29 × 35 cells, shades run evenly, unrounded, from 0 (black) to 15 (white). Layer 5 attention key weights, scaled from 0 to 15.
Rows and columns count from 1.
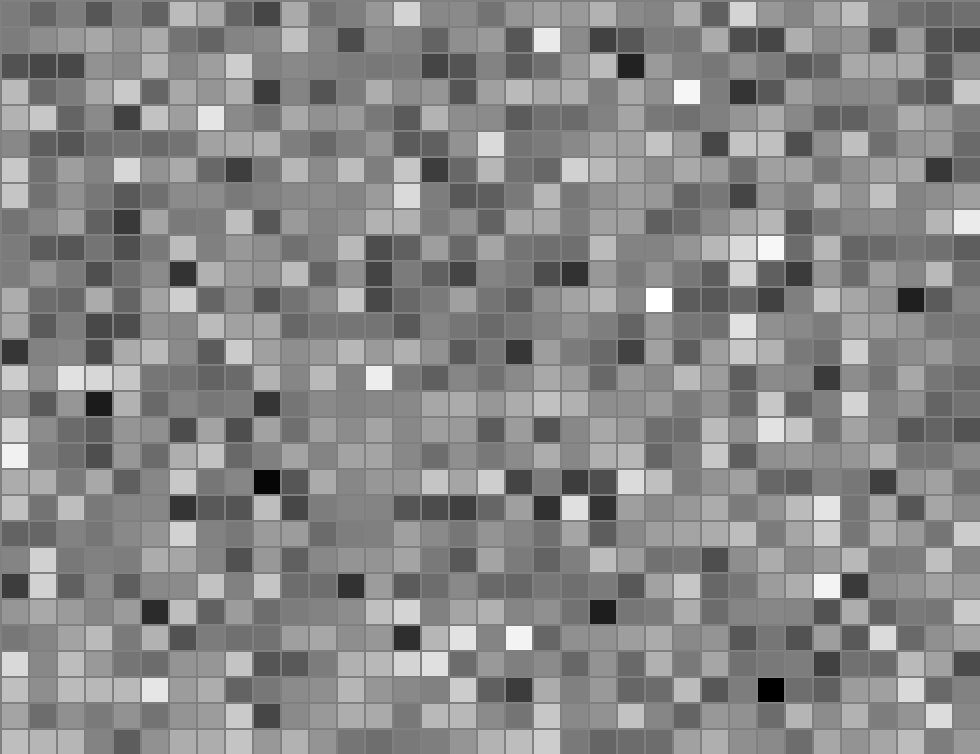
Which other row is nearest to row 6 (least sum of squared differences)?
13
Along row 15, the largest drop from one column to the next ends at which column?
15
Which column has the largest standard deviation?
28
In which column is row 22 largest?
2
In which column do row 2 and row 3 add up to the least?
23
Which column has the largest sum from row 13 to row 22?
1
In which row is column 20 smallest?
20
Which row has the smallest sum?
11
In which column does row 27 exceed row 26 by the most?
6
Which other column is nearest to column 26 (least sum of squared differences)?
12
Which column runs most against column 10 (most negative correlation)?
16
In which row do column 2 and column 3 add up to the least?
3
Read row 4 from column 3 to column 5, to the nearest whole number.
7 10 12
